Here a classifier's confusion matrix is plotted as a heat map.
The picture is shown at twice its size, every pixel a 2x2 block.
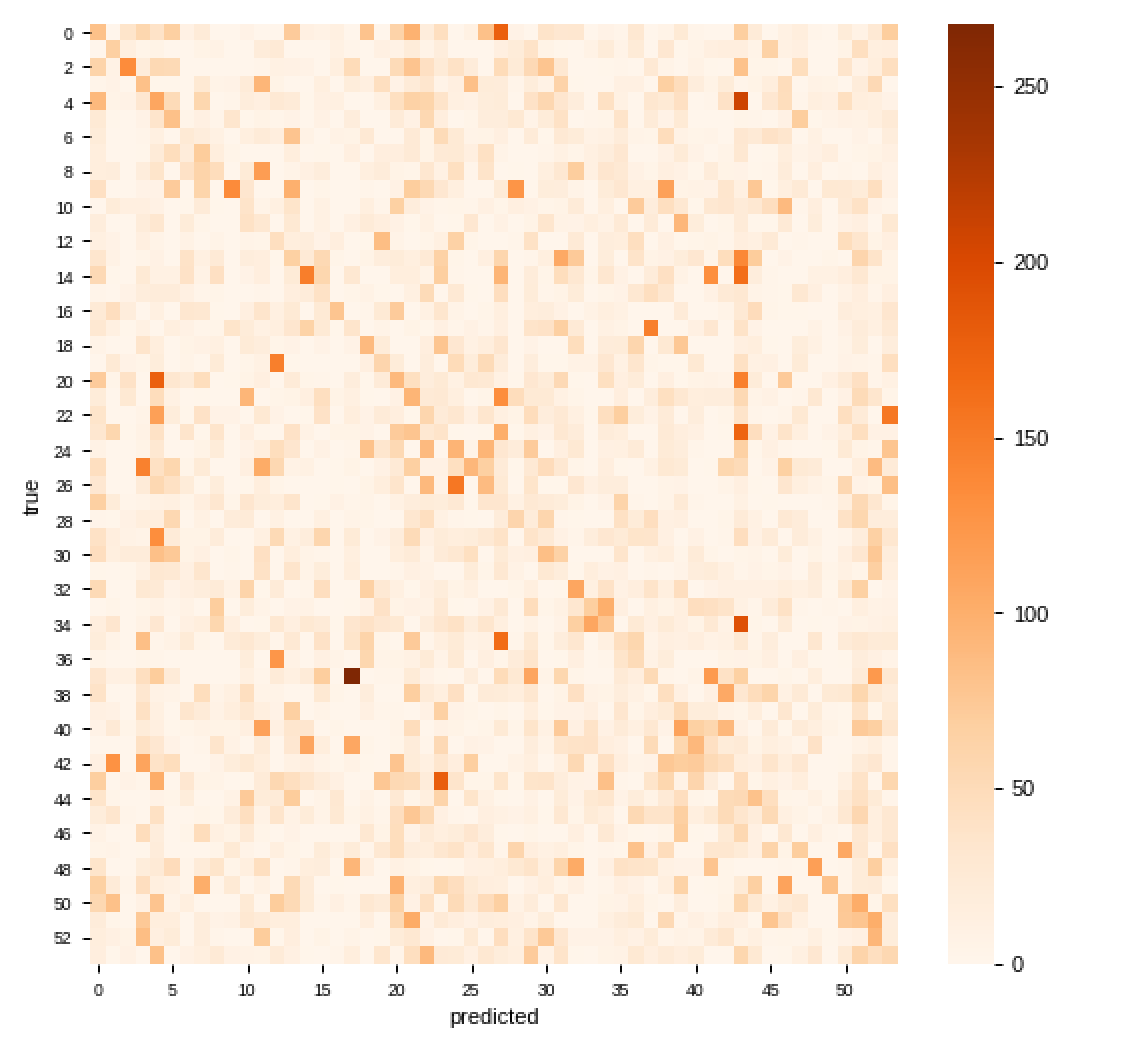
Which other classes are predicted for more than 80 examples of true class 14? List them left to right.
27, 41, 43
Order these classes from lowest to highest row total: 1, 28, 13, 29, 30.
1, 28, 30, 29, 13
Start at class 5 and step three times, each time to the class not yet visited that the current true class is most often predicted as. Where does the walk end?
51
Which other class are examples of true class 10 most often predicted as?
46
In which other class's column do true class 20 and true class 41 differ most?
4
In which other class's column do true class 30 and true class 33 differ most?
34
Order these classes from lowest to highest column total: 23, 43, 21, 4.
23, 21, 4, 43
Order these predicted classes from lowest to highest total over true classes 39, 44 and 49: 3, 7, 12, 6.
12, 6, 3, 7
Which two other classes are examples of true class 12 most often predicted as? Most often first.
19, 24
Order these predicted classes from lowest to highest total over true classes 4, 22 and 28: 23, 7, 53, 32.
32, 23, 7, 53
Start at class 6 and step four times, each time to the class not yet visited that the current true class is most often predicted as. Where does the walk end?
27
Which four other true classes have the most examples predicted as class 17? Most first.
37, 41, 48, 2
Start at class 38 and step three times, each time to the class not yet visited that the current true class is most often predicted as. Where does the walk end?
45
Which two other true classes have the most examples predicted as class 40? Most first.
41, 42
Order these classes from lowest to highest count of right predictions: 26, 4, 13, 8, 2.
8, 13, 26, 4, 2
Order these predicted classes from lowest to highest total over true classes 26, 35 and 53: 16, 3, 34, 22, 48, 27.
16, 34, 48, 3, 22, 27
